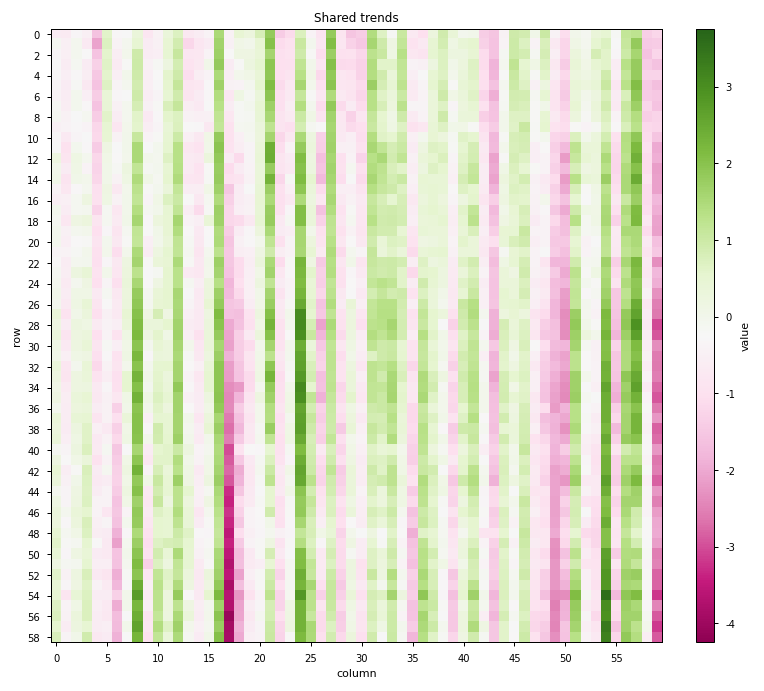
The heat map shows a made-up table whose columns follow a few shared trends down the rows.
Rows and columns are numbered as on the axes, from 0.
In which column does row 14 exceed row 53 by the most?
17
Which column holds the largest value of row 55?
54
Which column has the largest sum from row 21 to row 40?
24
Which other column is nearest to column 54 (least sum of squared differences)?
8
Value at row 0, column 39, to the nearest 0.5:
0.5
